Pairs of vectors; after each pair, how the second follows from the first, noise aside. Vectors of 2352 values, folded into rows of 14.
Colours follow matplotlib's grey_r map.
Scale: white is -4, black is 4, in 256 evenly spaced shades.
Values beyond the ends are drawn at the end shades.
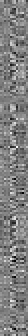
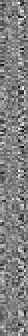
wrapped around.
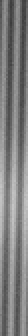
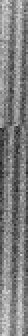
wrapped around.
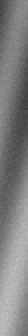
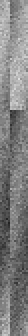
wrapped around.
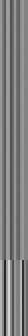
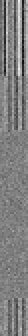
reversed, partly zeroed.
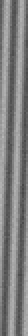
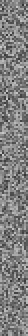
shuffled.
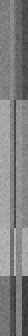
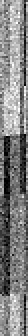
wrapped around, scaled up.
